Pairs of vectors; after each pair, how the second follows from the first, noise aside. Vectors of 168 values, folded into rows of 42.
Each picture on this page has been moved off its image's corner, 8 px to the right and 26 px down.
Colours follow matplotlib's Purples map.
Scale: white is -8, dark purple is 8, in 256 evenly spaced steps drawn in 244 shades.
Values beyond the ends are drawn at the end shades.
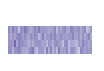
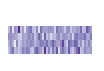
negated, scaled up.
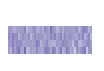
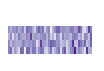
negated, scaled up.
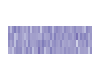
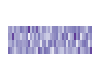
wrapped around, scaled up.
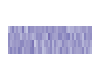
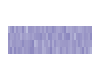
shrunk.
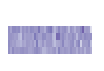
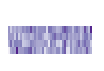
wrapped around, negated, scaled up.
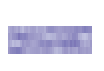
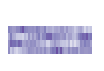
negated, scaled up.
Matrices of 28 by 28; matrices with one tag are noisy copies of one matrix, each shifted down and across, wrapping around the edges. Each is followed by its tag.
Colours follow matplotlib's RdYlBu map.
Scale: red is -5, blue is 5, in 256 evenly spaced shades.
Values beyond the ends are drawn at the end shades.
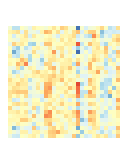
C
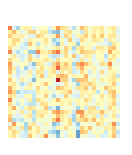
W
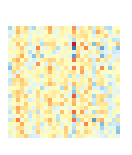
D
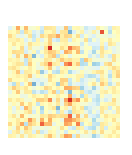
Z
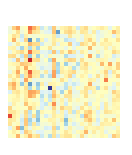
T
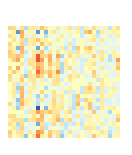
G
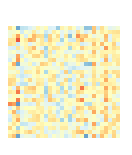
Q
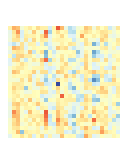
C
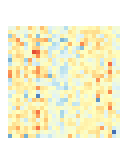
Z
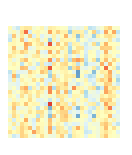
D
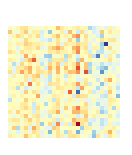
Z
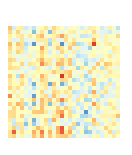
Z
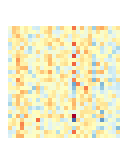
D
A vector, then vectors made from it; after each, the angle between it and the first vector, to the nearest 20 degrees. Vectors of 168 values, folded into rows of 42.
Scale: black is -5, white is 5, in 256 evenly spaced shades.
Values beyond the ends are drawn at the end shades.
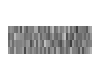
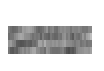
80 degrees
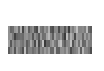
160 degrees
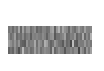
60 degrees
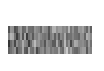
80 degrees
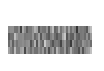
20 degrees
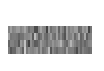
120 degrees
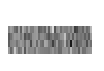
40 degrees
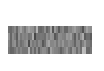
100 degrees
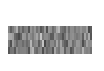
120 degrees
